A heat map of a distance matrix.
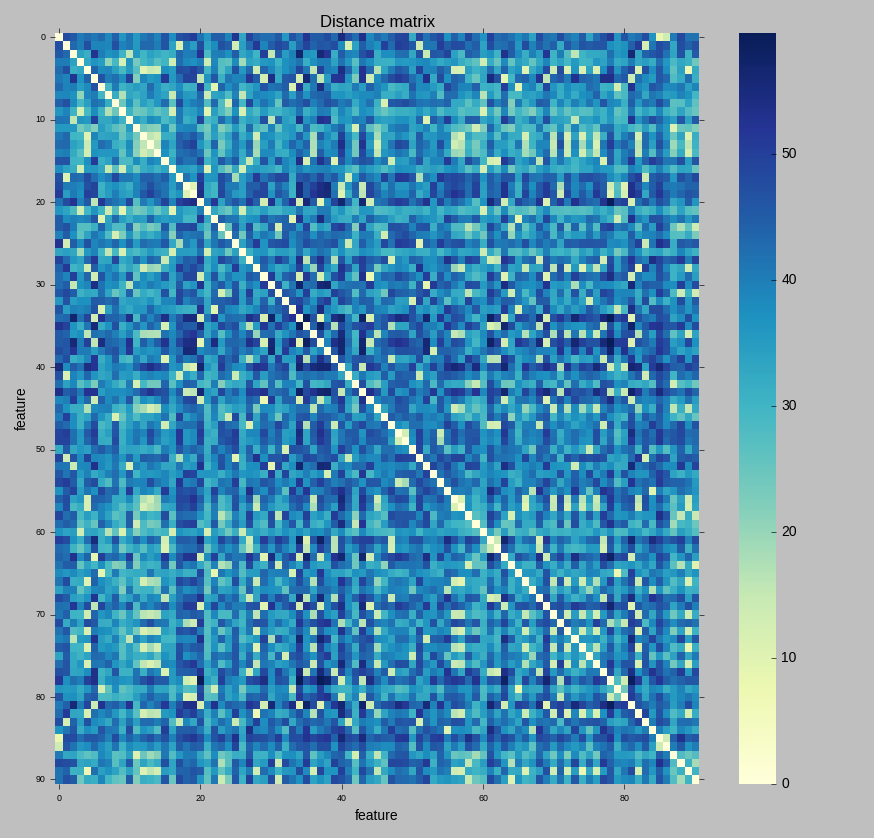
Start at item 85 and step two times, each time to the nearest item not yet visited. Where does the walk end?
86
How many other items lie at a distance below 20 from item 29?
8
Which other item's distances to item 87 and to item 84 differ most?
55
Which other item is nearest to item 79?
65
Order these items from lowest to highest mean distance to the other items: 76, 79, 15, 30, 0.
79, 76, 15, 30, 0
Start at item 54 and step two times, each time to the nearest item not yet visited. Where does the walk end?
49
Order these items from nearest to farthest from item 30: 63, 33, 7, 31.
7, 33, 31, 63
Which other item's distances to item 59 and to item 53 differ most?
38
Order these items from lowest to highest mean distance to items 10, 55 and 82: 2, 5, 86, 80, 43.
2, 86, 80, 5, 43
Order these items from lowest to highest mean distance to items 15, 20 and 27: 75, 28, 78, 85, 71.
28, 75, 71, 85, 78
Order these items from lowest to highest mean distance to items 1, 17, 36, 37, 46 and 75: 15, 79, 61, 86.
79, 86, 15, 61
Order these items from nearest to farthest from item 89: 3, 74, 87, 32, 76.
74, 76, 87, 3, 32
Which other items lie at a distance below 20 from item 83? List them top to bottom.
1, 17, 25, 41, 51
